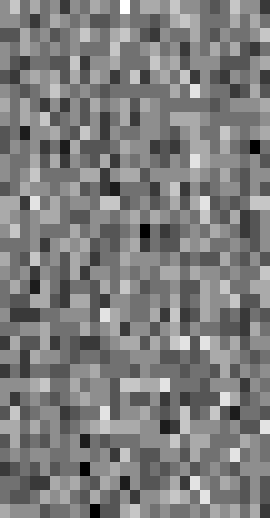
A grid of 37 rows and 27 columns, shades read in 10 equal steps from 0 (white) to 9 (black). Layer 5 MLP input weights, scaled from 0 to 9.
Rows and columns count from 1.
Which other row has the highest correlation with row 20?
5
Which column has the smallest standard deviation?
25
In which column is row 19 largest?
10
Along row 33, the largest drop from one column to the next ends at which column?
13
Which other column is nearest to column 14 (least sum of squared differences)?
22
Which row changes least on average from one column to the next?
26
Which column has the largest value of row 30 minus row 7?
20
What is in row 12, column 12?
7
